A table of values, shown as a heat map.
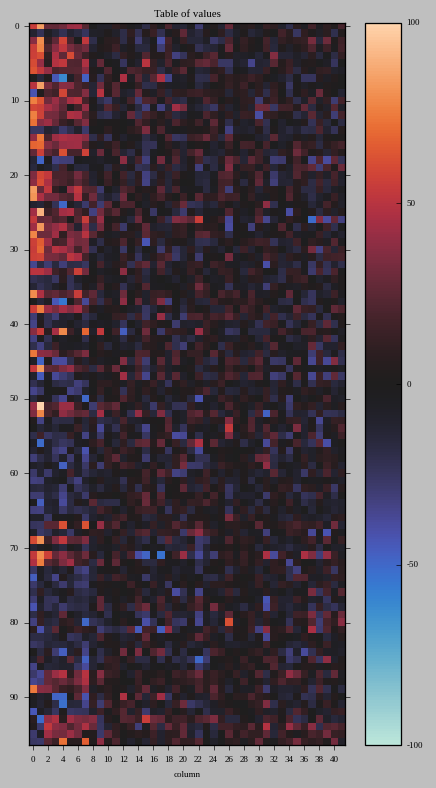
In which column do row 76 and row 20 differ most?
2
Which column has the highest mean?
1
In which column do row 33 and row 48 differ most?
6
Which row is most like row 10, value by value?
12
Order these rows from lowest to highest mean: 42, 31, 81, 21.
42, 81, 21, 31
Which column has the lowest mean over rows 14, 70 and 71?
22
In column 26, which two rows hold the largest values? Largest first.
80, 54
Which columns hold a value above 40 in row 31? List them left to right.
0, 1, 5, 6
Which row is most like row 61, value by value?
49
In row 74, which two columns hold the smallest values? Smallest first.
0, 3
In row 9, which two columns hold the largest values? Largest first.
4, 9
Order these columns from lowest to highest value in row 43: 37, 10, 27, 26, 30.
10, 30, 27, 26, 37
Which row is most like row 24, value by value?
91
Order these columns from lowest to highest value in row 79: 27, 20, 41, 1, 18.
20, 27, 1, 18, 41
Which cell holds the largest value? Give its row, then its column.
51, 1
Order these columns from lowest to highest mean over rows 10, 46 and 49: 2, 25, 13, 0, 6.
25, 13, 6, 2, 0
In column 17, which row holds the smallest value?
71
